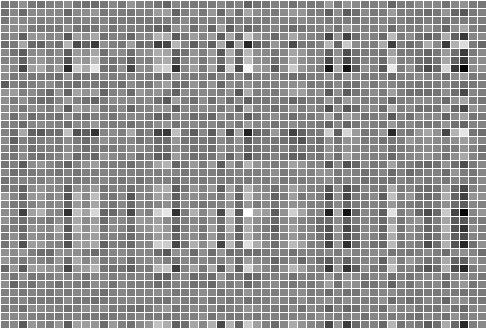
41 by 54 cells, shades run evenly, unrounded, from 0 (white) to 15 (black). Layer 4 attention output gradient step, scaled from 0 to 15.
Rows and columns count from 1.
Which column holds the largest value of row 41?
52
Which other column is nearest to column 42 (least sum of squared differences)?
53
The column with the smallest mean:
28
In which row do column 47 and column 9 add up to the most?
6
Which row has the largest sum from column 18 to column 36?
17
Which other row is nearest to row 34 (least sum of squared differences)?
31
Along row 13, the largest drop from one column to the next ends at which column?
20
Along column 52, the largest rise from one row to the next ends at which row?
7
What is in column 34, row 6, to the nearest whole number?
8
